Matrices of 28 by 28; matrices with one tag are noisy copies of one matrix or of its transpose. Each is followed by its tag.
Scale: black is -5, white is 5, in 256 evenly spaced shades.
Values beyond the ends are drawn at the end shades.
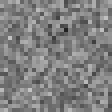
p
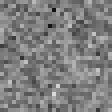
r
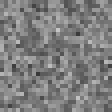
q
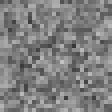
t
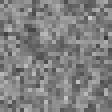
q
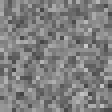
p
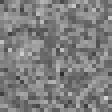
q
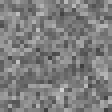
t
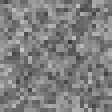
t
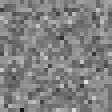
p
